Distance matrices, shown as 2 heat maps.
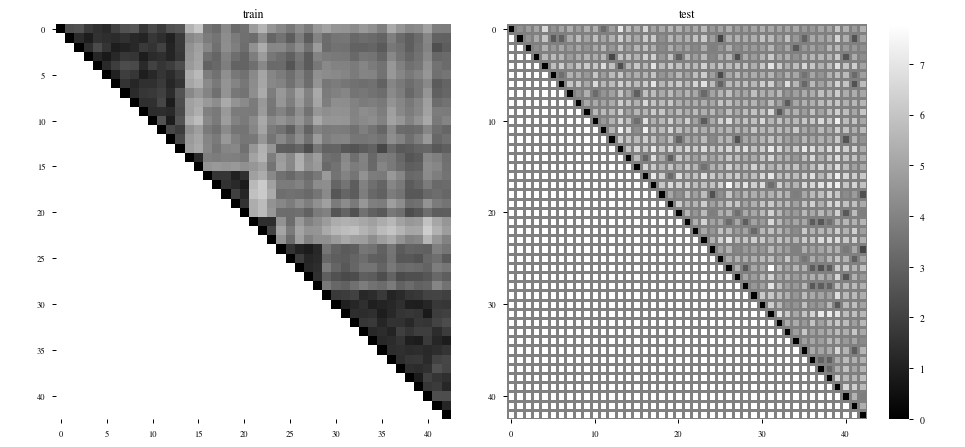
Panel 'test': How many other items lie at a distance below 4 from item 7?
3
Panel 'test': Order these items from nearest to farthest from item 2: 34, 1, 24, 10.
34, 24, 1, 10
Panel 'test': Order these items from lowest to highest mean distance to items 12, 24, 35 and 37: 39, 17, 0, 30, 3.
3, 0, 30, 39, 17
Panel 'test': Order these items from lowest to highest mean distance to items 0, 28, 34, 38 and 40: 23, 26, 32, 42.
26, 42, 32, 23
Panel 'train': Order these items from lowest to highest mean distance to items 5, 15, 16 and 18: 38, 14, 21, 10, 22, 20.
20, 38, 14, 10, 21, 22
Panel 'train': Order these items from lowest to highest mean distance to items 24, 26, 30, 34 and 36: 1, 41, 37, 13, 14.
37, 41, 13, 1, 14
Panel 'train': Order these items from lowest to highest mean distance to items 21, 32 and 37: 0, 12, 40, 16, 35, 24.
35, 40, 24, 12, 16, 0
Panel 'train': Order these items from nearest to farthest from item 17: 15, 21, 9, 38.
38, 9, 15, 21
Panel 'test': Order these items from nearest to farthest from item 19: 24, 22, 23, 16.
16, 24, 22, 23
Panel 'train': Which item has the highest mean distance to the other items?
22
